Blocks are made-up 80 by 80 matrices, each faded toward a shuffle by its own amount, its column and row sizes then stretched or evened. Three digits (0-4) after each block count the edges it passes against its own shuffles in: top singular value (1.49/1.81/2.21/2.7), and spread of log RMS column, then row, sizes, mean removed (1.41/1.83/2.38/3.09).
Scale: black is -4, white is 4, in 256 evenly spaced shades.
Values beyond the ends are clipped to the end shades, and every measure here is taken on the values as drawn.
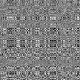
4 2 4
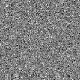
2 1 0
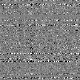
1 1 4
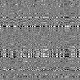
4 0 4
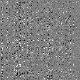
0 4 2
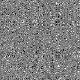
2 1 1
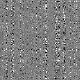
2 4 2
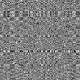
4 1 3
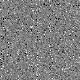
0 2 0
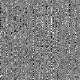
2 4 0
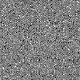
2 1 1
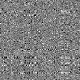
3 1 2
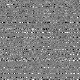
2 1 4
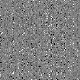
2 3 0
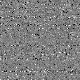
0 0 3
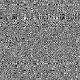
3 0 3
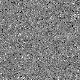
0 1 1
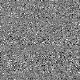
0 1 3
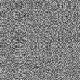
3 1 0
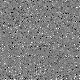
0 0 2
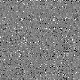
2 1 2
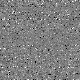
0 0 2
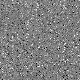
0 1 0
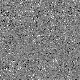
0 0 2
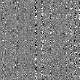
1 4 2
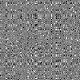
4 3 2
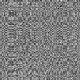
4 3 1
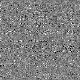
0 1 3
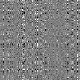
4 4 2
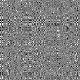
4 3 2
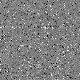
1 1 0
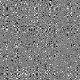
3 3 2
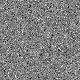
0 0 0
